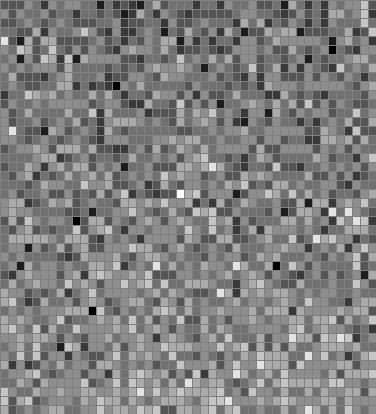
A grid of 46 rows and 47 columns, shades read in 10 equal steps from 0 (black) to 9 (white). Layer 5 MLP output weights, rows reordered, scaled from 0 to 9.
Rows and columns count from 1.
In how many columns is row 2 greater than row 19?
15
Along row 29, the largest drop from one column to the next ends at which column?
46
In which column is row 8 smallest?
26
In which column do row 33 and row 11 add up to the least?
25
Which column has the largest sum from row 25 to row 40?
19
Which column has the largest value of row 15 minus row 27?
45
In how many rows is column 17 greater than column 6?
20
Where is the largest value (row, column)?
22, 23
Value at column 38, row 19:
2
